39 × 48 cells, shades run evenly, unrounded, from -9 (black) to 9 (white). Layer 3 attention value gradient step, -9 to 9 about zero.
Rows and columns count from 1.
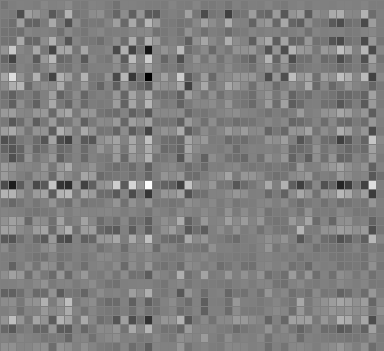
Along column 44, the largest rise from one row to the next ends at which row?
22
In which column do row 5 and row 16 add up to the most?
19
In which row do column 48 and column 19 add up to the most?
21
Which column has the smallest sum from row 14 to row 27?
2
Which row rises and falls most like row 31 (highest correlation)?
25
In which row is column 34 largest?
7
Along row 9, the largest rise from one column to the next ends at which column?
20
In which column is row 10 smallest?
24
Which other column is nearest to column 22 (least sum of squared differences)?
45
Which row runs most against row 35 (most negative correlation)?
38
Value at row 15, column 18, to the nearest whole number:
-1
